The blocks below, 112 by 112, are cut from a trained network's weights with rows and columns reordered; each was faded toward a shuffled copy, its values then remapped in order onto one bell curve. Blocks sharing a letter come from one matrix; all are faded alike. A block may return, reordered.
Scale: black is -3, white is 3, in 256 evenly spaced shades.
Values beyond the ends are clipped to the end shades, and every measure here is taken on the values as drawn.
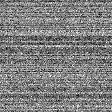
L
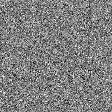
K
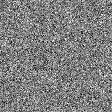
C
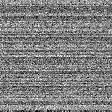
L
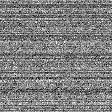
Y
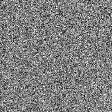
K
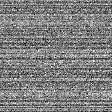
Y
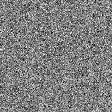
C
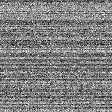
L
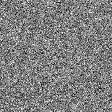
K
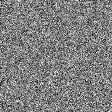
K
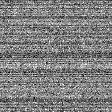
Y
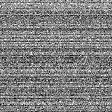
L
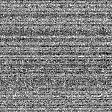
L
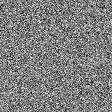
K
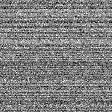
L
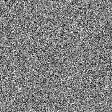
C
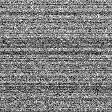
Y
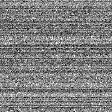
Y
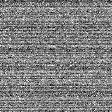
Y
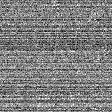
L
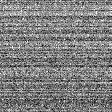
L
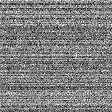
L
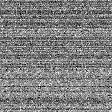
Y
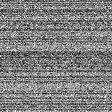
Y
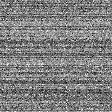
Y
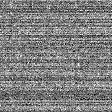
L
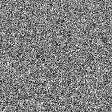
K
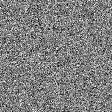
C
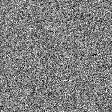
K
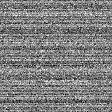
L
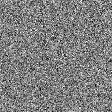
K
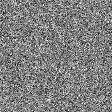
C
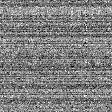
Y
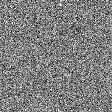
K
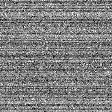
Y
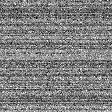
Y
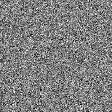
K
